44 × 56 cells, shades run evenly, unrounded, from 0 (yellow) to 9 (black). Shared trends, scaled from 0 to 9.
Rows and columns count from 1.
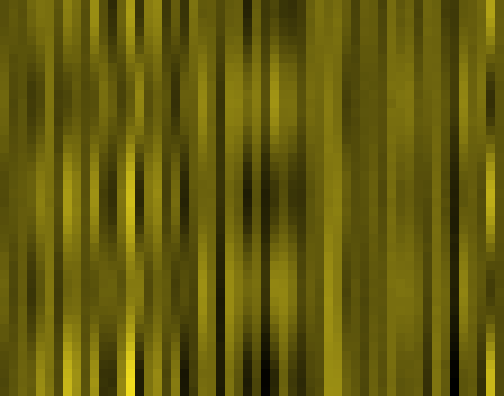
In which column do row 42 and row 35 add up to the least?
15
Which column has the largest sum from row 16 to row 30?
51
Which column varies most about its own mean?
55
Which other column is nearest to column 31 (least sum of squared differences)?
16
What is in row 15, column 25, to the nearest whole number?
7
